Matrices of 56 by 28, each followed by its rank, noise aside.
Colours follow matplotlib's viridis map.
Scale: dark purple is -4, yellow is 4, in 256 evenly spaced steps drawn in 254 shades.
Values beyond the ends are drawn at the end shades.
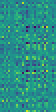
three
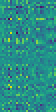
four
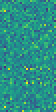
eight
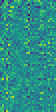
six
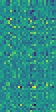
four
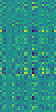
two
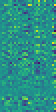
four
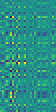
two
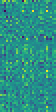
six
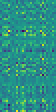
three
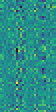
four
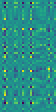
two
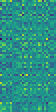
three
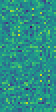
eight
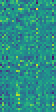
four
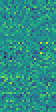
six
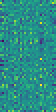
six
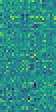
eight
